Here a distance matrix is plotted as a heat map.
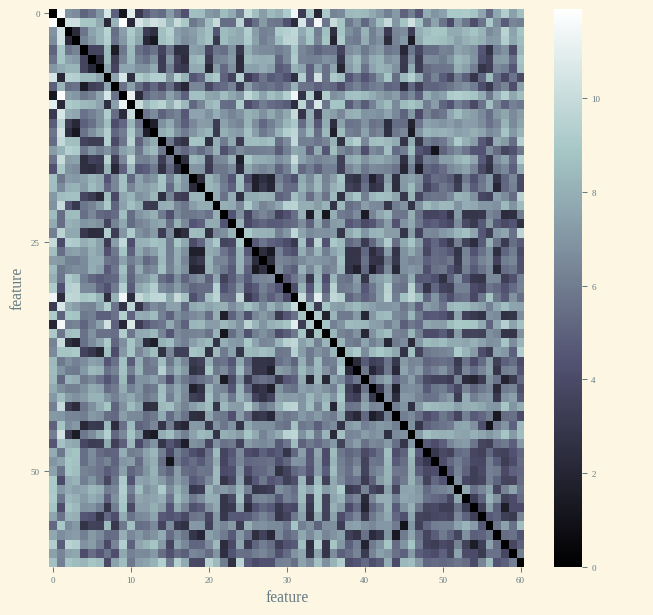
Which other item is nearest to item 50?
29
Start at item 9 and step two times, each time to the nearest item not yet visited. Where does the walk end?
34
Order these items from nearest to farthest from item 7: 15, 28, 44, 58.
58, 28, 44, 15
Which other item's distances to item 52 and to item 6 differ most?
37
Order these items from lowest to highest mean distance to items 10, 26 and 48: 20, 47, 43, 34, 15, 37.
15, 47, 20, 37, 43, 34
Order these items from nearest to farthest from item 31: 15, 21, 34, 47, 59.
59, 15, 47, 21, 34
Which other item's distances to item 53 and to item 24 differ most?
16
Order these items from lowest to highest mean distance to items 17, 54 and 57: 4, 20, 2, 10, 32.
4, 20, 10, 32, 2
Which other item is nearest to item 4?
8
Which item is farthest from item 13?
1
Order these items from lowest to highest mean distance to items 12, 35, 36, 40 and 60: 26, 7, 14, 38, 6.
38, 26, 7, 6, 14
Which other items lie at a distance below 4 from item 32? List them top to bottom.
0, 9, 11, 34
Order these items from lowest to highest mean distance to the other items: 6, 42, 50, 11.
50, 6, 42, 11
